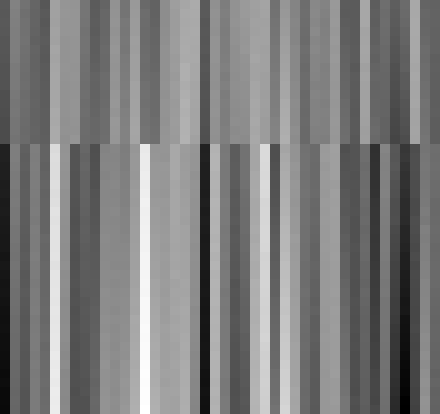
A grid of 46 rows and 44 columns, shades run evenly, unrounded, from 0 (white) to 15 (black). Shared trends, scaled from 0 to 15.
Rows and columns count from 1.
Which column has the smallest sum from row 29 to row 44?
15
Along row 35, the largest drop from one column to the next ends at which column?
22
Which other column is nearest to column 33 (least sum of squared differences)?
30
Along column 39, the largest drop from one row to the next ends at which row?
17
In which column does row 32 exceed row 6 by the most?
42
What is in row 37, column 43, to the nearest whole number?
7
